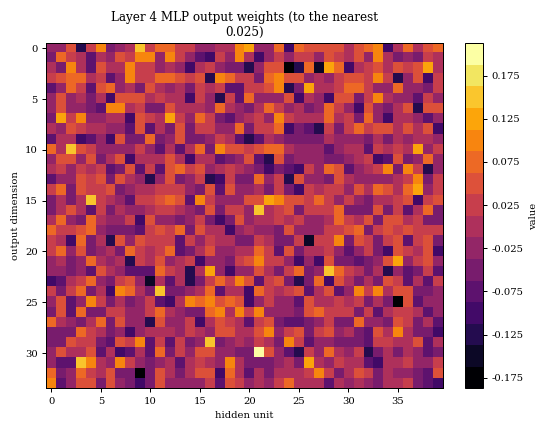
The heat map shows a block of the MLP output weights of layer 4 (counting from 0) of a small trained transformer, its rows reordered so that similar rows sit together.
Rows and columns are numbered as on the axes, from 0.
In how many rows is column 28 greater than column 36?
13
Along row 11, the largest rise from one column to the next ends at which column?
23
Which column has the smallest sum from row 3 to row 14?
24
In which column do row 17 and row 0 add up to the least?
3
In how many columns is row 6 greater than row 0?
11
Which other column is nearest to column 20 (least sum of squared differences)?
30
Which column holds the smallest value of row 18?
18
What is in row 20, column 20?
0
